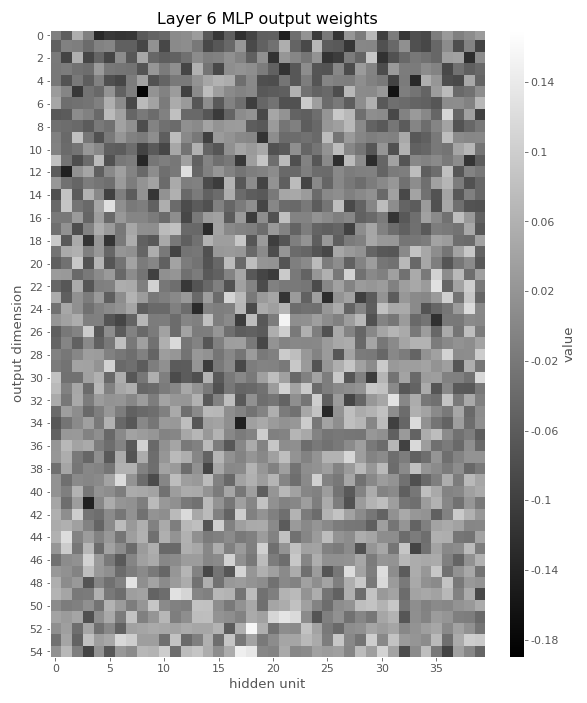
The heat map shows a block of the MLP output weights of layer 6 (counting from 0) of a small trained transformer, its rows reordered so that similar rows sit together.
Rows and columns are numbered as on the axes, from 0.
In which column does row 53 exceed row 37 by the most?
7
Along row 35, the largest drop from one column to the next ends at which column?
20
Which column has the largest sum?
11
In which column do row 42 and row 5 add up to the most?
14
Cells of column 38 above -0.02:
40
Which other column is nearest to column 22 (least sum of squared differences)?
13
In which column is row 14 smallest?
9
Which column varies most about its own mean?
21
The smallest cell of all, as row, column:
5, 8
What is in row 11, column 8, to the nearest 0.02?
-0.14
